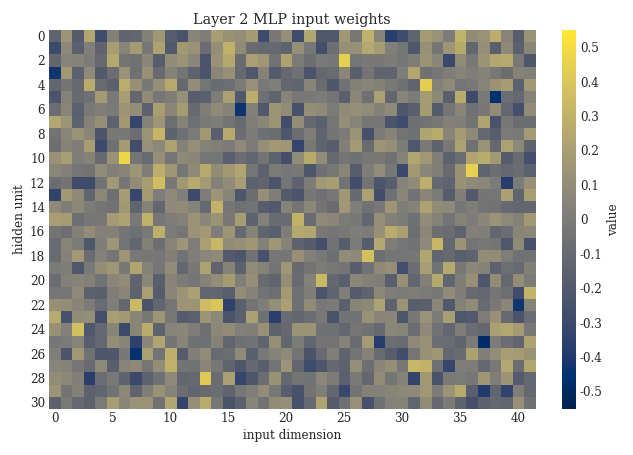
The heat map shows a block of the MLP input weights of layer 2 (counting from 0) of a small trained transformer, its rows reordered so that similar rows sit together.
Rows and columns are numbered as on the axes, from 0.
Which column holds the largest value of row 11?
36
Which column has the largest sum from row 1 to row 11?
6
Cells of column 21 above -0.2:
25
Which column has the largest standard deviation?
7
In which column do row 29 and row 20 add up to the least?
37
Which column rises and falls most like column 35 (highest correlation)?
15
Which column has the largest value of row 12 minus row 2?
9
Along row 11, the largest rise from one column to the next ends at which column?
31
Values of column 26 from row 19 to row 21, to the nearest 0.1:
-0.2 0.1 -0.2
